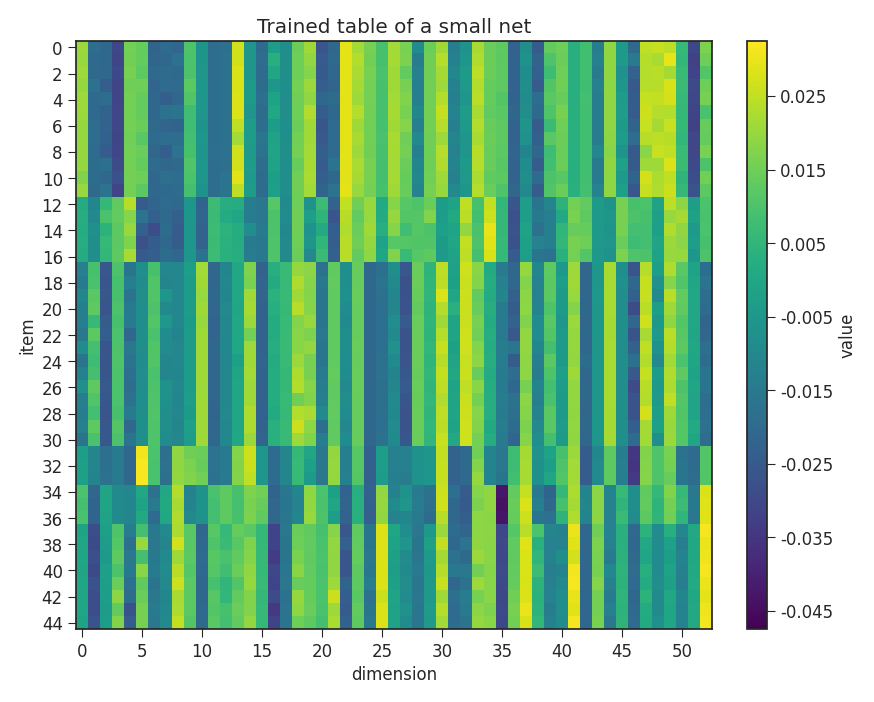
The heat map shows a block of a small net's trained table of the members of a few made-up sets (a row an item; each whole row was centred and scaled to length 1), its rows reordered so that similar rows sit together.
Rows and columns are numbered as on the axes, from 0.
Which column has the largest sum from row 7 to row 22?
49
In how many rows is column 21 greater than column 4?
28
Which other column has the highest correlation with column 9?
5
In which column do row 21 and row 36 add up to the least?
35
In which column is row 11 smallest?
3
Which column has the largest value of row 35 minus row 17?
52
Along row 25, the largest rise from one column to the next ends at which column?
47
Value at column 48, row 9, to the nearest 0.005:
0.02
